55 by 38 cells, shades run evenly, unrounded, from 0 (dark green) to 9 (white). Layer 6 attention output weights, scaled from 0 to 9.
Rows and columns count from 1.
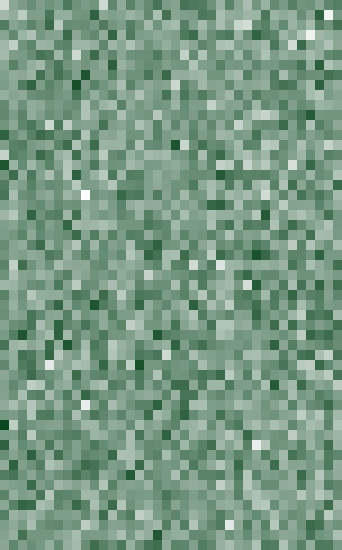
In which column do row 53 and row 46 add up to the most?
26
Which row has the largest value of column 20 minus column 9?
9
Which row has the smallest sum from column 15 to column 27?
18
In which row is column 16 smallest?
37
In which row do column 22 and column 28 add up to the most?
29
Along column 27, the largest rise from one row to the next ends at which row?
13
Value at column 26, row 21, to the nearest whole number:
3
